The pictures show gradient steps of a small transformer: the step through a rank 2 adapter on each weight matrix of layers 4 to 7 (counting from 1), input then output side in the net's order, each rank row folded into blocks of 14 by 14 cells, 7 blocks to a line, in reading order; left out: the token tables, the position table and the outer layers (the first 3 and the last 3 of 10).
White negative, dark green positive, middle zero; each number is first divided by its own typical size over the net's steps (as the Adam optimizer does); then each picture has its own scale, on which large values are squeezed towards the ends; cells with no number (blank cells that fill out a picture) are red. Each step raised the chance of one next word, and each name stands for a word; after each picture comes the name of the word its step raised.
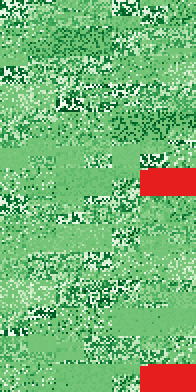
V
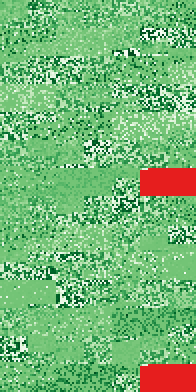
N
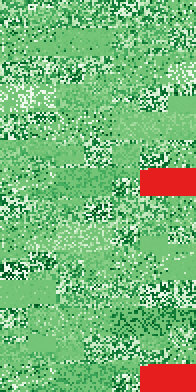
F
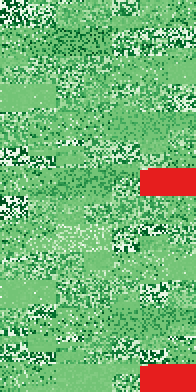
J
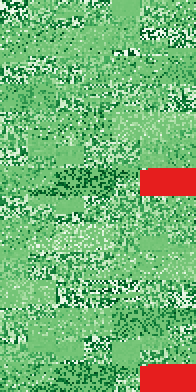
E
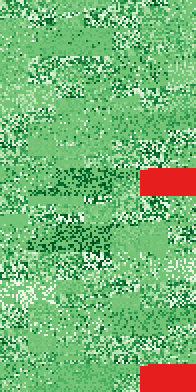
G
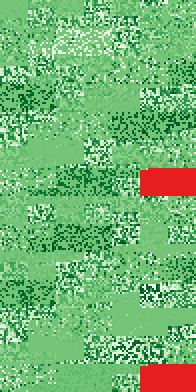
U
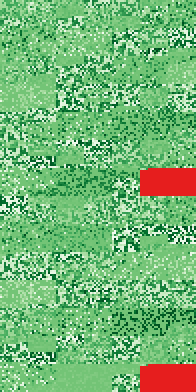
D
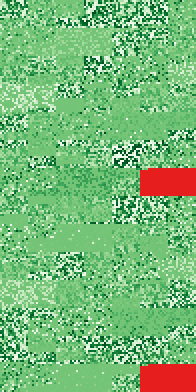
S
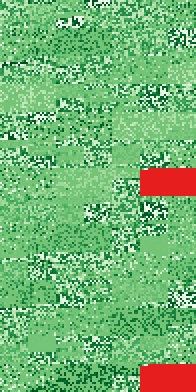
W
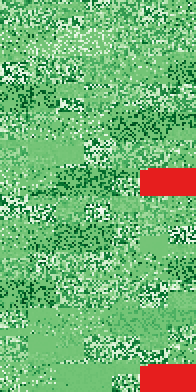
U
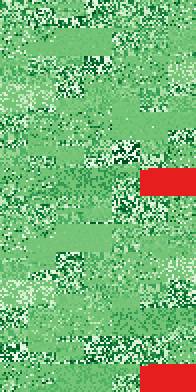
S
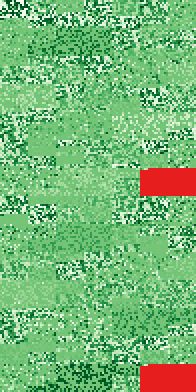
W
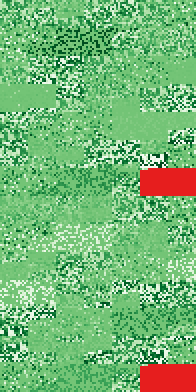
J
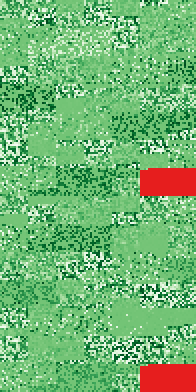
U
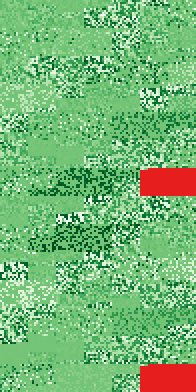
G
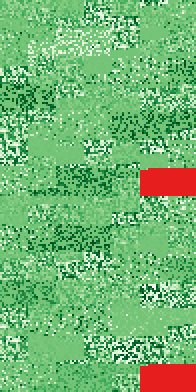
U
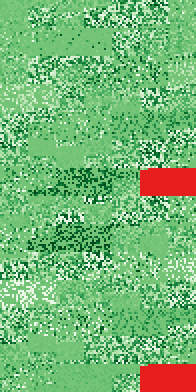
G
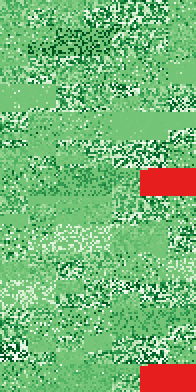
J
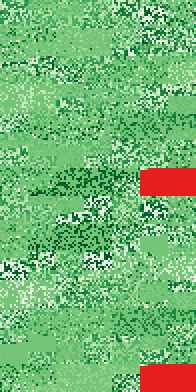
G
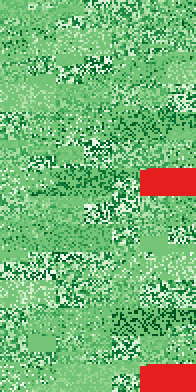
D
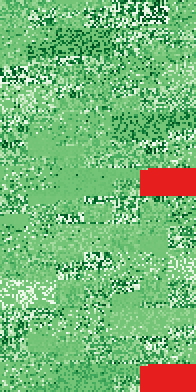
V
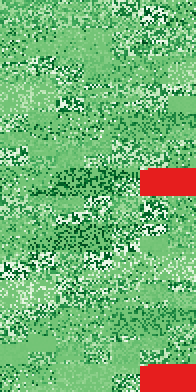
G
